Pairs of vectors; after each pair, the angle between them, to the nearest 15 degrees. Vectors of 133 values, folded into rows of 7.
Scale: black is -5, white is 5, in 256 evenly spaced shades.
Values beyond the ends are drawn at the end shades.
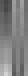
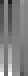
60 degrees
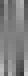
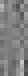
135 degrees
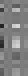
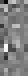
60 degrees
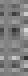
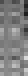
135 degrees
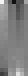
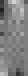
150 degrees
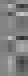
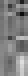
150 degrees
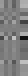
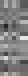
135 degrees
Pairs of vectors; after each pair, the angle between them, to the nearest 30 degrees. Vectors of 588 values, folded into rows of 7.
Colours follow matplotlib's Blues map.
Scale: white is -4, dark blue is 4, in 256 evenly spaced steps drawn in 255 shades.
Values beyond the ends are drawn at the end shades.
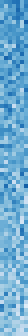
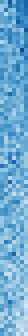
60 degrees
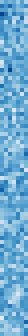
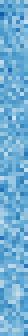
30 degrees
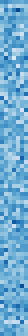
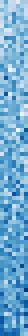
90 degrees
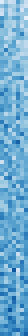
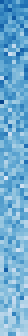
120 degrees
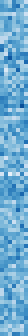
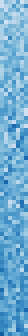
90 degrees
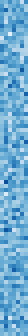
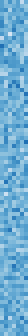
30 degrees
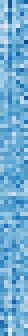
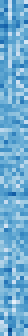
150 degrees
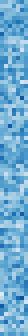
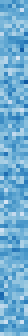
150 degrees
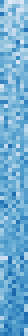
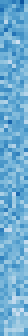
120 degrees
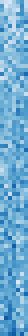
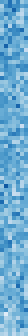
120 degrees
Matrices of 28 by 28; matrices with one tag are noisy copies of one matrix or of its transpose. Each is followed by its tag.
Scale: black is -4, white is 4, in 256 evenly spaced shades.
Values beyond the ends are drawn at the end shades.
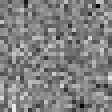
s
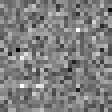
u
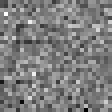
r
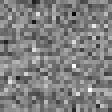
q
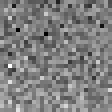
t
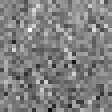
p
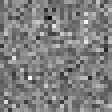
u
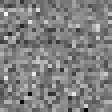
r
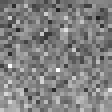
t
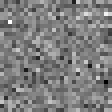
s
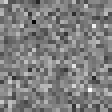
q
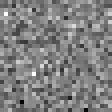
r
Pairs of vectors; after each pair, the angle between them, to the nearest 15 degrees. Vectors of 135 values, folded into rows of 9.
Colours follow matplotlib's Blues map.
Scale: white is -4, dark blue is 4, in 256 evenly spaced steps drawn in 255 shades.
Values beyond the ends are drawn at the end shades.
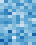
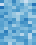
90 degrees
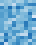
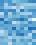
120 degrees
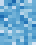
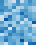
135 degrees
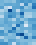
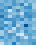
150 degrees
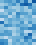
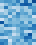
15 degrees
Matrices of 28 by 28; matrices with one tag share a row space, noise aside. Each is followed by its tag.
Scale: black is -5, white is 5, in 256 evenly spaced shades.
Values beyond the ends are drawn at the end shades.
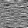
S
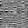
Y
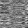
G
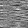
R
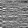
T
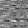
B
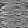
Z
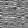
Y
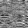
G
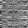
T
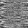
Z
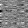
Y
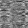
G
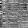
T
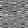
Y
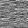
B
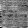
T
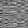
Y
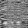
Z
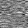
G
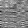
Y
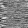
Z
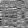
Y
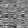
Y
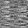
S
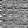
T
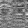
G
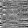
T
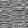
G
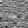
Y
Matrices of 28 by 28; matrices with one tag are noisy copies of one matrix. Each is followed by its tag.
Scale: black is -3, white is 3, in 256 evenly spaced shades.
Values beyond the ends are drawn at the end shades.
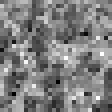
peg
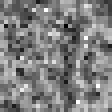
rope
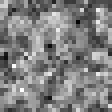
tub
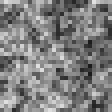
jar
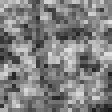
peg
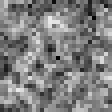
tub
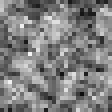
tub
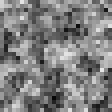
peg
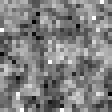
peg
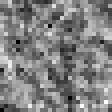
rope
